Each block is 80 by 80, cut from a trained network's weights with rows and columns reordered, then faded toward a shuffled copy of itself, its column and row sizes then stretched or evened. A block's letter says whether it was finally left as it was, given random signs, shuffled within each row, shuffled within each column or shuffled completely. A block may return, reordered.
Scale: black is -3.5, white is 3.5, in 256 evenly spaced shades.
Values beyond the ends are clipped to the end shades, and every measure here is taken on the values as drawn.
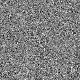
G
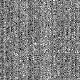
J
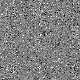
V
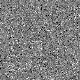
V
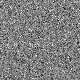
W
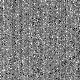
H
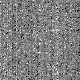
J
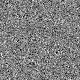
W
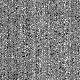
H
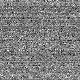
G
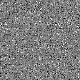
V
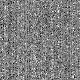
H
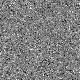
G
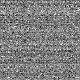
J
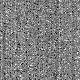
H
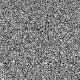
V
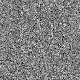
H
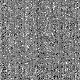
J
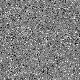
G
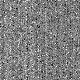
H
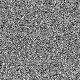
G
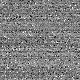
G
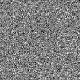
J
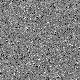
W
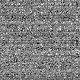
J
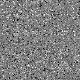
V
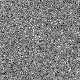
H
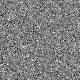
W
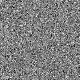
H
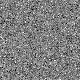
W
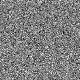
G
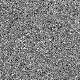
G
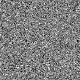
V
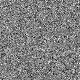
G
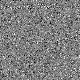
G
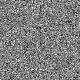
V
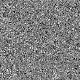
V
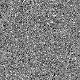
V
